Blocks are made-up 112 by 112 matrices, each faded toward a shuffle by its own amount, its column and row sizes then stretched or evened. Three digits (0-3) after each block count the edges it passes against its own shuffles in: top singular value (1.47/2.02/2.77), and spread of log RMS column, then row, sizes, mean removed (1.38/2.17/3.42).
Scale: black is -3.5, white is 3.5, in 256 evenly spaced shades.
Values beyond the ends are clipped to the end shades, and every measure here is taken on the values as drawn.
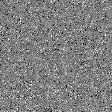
0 1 1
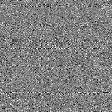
2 0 2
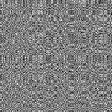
3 1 0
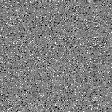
2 0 1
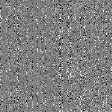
0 3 1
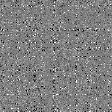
0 2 2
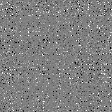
0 2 2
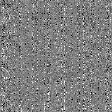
0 3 1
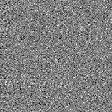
2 0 0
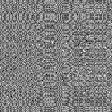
3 0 1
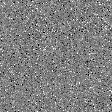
0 1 0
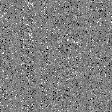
0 2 0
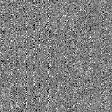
2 2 0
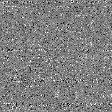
0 1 2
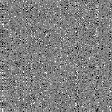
2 2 0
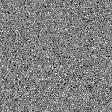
1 0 1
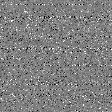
0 0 2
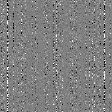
2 3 0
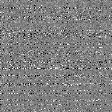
1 2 3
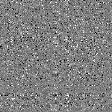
1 1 2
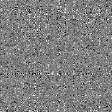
1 2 2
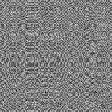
3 1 0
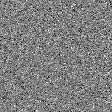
1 0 0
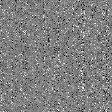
1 2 0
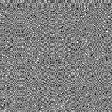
3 0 0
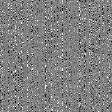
0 3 0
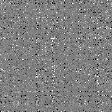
1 2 2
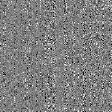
1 3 1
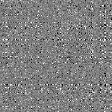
2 2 2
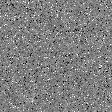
0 0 0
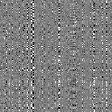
3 3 1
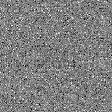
2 0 0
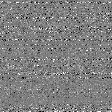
0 0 3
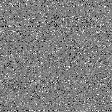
1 0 2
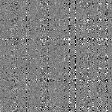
1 3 2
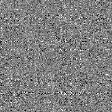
1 2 2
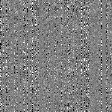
0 3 1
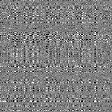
3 2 3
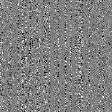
1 3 0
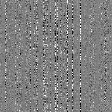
2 3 0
